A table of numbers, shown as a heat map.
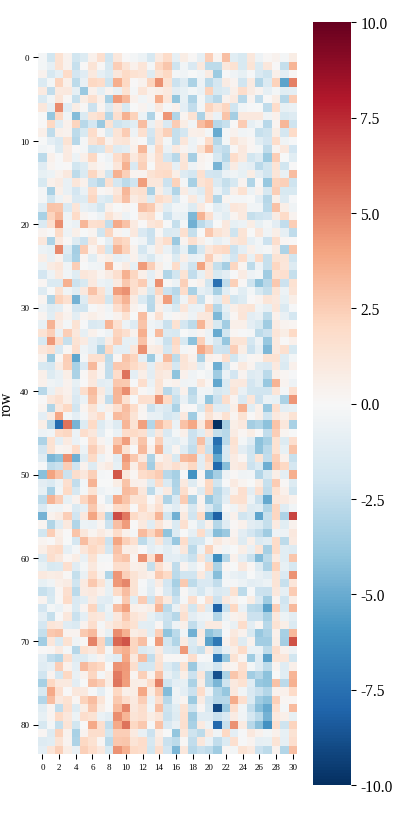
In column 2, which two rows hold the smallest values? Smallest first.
44, 48
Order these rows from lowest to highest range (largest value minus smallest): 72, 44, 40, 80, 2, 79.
2, 40, 79, 72, 80, 44
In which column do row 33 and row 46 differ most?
0
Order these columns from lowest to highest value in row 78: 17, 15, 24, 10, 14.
15, 24, 17, 14, 10
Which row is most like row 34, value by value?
32
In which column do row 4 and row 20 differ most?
5
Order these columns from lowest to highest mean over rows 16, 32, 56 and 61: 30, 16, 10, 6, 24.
16, 30, 6, 24, 10
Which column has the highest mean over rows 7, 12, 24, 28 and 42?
10
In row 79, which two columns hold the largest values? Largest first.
9, 10
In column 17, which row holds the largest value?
71
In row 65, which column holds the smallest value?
27
